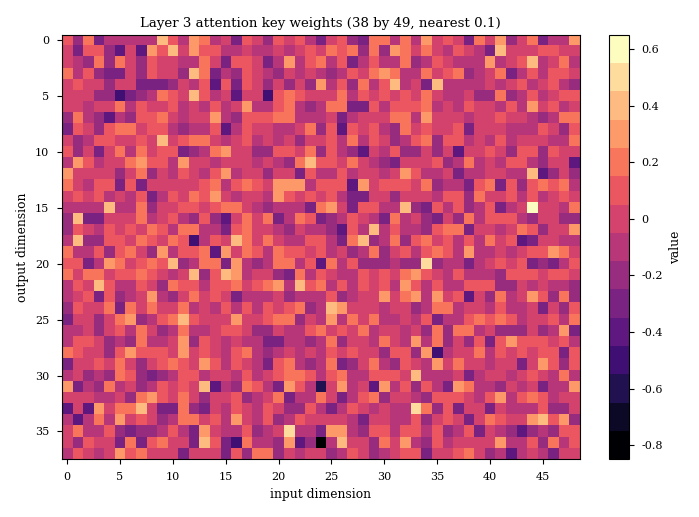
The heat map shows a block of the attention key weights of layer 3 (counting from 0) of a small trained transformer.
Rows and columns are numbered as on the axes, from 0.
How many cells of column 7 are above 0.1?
12
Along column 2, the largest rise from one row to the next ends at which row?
21
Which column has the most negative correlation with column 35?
34
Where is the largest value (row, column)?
15, 44
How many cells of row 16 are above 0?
14
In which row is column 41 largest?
1
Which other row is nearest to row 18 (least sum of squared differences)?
16
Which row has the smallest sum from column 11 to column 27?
36
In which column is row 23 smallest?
38
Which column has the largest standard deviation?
24
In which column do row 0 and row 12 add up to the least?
45
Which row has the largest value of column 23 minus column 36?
11
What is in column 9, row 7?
0.2
